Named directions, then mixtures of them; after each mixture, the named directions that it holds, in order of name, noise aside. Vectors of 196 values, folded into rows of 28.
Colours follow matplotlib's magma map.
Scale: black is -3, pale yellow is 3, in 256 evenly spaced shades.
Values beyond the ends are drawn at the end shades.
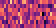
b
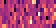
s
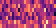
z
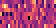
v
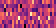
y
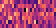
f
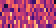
f, v, z.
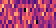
f.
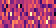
y, z.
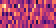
b, f, v.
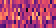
s, y, z.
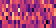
z.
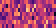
f, z.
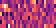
v.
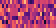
b, z.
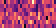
s, y.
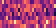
z.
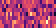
y, z.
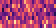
z.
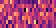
f.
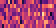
b.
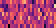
b, v.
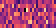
f, s, z.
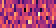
f, s.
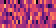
b, s, v.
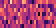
b, s.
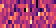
f, s.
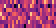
b, v, y.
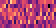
b, f, y.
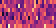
v, z.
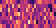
b, f, z.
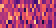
f.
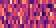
b.
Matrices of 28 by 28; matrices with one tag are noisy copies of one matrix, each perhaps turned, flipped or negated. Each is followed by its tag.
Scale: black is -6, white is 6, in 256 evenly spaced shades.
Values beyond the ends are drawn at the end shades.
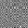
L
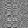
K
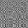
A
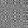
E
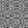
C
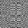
K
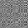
A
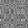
C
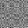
C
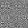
A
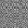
L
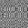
K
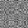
C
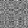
C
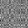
C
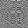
K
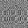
K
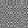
E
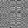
K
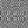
K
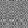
L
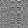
K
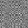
E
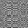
K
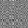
L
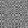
E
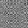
E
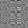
K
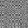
E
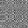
E
